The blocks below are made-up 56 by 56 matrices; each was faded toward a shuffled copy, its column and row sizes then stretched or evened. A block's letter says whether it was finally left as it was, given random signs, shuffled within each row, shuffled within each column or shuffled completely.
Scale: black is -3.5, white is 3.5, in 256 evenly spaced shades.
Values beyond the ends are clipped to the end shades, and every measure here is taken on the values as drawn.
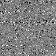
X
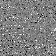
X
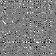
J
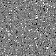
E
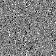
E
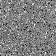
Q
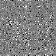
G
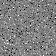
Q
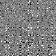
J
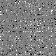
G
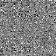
G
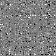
G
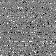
X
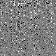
G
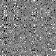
J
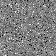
Q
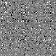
J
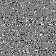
X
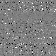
X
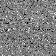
X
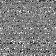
X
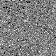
Q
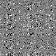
J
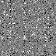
G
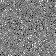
Q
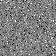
Q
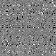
J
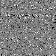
X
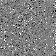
E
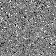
Q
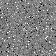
Q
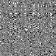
J
